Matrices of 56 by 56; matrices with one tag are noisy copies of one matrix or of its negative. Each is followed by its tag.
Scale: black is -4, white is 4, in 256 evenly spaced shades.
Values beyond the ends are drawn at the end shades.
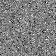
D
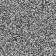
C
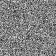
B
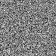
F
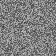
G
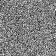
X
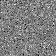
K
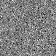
D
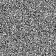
C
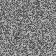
K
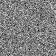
B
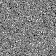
B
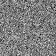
B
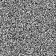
F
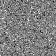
C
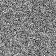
G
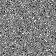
K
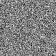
C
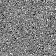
C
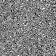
D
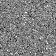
C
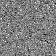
K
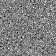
D
